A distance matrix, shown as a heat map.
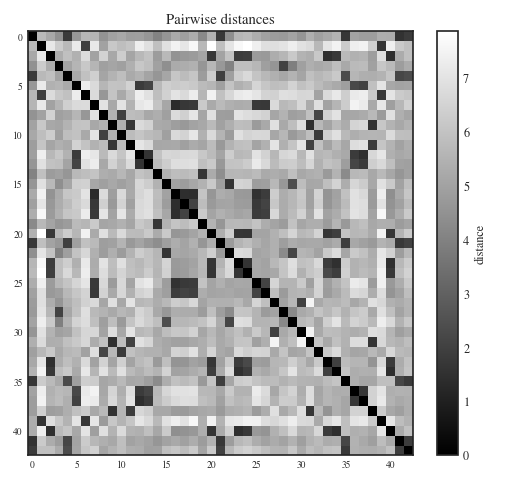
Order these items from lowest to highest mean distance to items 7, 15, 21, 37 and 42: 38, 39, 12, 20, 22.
22, 12, 38, 20, 39
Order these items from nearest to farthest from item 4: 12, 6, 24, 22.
22, 12, 6, 24
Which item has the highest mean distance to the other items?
1
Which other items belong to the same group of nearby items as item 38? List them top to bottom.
9, 11, 31
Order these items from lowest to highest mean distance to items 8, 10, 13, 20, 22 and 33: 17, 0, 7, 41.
0, 41, 17, 7
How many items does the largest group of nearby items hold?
7
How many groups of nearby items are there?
11
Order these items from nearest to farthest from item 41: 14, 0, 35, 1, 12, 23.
0, 35, 14, 12, 23, 1
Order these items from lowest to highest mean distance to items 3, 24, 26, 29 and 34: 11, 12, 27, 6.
27, 11, 12, 6
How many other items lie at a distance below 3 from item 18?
5
